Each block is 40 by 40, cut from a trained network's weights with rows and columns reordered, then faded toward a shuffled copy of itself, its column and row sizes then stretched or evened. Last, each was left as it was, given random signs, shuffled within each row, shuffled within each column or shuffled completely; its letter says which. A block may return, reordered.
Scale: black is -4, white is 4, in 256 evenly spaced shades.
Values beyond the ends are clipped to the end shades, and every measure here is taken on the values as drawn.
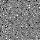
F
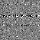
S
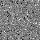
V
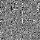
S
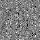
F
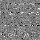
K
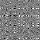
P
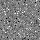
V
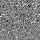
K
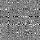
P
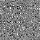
S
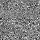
K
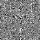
S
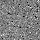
V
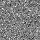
V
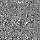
S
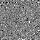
K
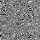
S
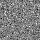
V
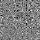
S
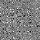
P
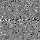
K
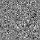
P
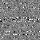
K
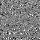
K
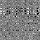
P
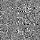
S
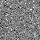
V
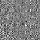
P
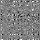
S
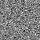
V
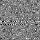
K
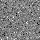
V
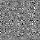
P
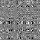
P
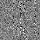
F
